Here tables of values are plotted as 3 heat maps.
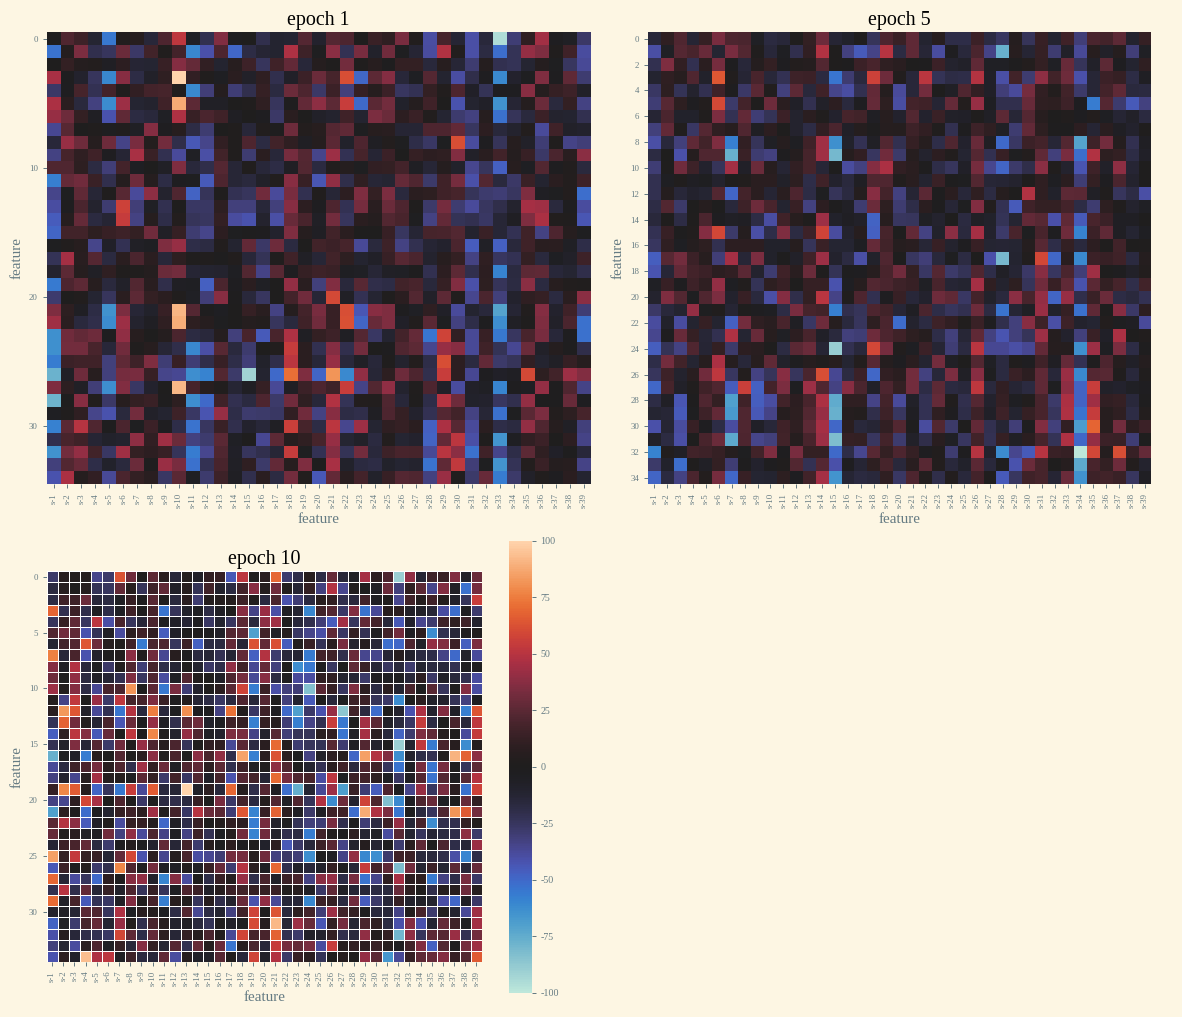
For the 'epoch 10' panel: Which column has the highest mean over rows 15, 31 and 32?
s-21
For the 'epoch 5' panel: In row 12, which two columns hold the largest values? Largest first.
s-30, s-18
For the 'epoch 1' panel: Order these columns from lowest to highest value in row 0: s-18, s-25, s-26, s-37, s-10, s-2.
s-18, s-37, s-25, s-2, s-26, s-10
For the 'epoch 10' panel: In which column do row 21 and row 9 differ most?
s-29
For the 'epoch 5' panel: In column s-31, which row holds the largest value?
17
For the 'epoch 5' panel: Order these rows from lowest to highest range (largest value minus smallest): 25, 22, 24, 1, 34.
25, 22, 34, 1, 24
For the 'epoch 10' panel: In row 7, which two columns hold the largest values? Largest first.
s-1, s-20
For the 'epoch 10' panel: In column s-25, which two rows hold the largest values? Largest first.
20, 27
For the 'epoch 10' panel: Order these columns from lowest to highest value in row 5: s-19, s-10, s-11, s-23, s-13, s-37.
s-19, s-11, s-23, s-37, s-13, s-10
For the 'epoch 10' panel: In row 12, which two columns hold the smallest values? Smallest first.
s-27, s-23
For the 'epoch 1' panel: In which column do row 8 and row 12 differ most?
s-7
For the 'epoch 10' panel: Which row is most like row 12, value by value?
19
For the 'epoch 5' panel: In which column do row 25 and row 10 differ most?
s-6
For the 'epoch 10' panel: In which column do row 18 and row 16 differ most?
s-37
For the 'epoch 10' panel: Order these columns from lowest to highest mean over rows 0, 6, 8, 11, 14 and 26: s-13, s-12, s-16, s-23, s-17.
s-23, s-12, s-16, s-17, s-13
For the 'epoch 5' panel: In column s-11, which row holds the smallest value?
4
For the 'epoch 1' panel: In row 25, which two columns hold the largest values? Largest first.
s-29, s-18
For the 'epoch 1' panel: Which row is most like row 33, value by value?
31
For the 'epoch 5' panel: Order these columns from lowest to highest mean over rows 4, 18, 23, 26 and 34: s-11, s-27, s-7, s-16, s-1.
s-1, s-16, s-27, s-7, s-11
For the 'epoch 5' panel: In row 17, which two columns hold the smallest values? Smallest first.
s-28, s-34
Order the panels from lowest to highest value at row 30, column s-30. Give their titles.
epoch 10, epoch 5, epoch 1
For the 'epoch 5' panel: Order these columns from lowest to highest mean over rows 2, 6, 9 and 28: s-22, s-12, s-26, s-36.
s-22, s-12, s-36, s-26
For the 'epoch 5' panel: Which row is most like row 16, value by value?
11
